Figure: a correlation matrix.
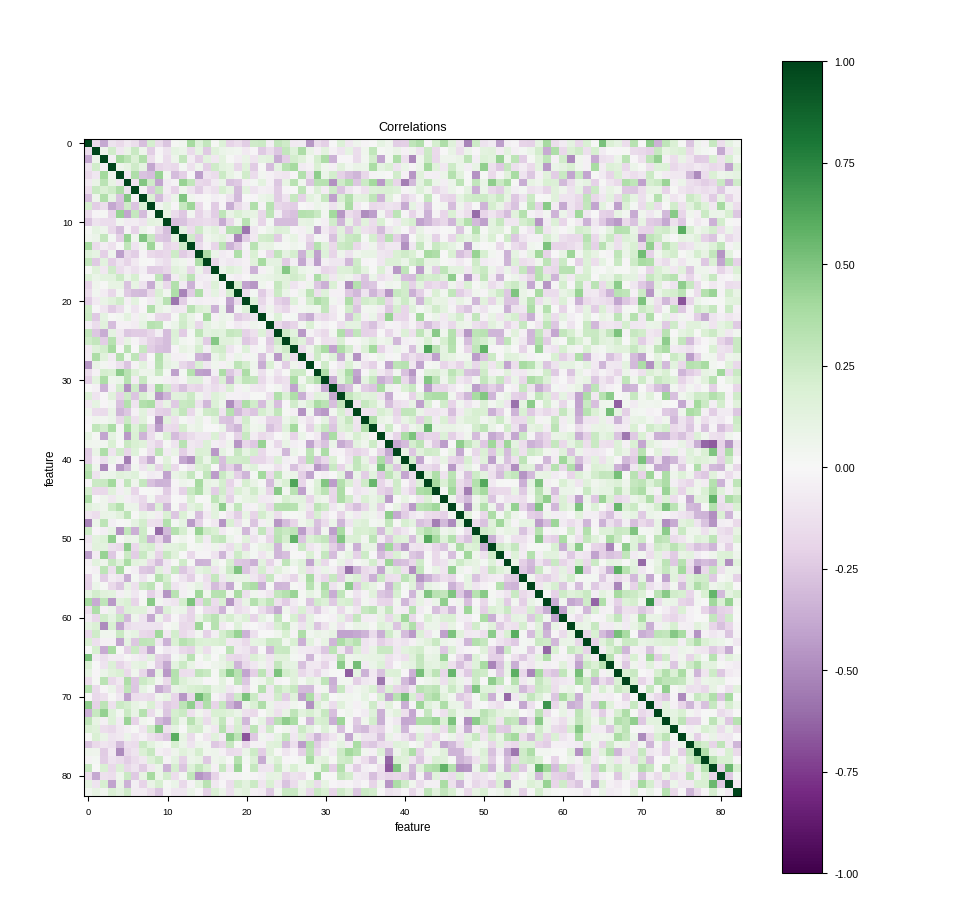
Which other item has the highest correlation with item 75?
11
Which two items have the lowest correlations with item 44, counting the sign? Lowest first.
48, 27
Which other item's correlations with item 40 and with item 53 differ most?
70
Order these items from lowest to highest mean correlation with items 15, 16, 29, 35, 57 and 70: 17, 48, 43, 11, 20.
48, 11, 17, 20, 43
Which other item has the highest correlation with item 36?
43
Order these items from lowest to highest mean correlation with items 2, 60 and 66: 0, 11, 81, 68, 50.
0, 68, 11, 81, 50
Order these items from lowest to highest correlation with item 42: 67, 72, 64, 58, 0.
72, 58, 64, 0, 67
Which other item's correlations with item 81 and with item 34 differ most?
79
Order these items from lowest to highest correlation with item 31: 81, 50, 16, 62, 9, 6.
50, 16, 81, 62, 6, 9
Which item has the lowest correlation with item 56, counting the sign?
67
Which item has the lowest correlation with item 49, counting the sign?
9
